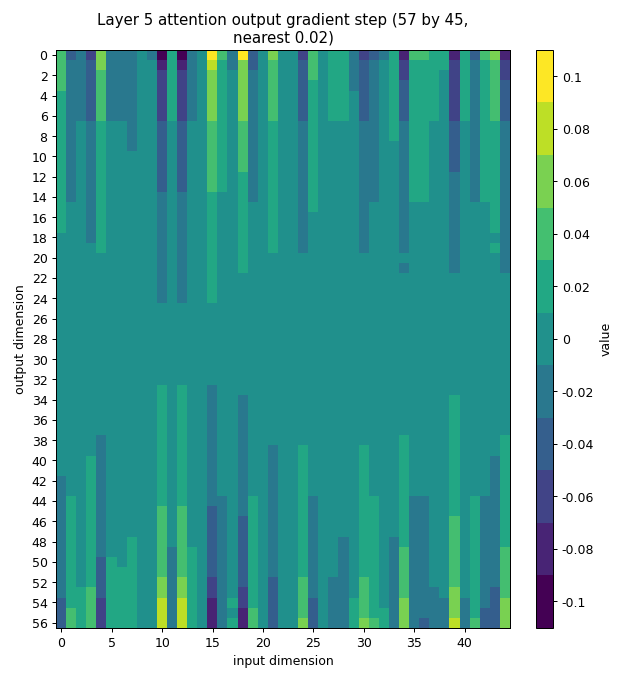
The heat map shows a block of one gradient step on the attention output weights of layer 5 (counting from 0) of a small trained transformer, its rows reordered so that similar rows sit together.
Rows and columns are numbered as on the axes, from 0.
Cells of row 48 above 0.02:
3
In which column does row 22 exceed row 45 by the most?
15
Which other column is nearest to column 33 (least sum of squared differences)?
28
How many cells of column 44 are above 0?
19
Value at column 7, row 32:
0
